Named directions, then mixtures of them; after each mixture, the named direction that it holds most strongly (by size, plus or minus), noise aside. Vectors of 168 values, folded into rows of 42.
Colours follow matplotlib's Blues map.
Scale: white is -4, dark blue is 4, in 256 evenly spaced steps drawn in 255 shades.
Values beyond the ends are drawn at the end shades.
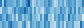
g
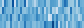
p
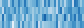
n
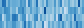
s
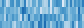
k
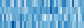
n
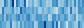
p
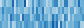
p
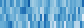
g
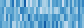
k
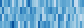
n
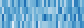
n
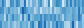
k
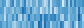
k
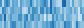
k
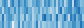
n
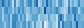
s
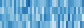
g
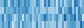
n
